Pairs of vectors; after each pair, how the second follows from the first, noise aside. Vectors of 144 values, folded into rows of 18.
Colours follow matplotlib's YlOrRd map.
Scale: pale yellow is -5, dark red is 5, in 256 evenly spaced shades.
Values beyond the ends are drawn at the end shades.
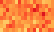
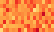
sign-scrambled.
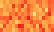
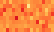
wrapped around, partly zeroed.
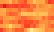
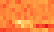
wrapped around, partly zeroed.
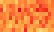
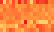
wrapped around, partly zeroed.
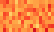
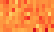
partly zeroed.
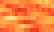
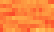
wrapped around, shrunk.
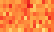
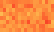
wrapped around, shrunk.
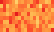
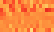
wrapped around, partly zeroed.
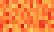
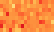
partly zeroed.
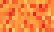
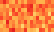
sign-scrambled.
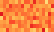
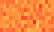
wrapped around, shrunk.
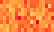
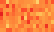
wrapped around, partly zeroed.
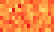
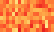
shuffled.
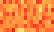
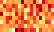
negated, scaled up.
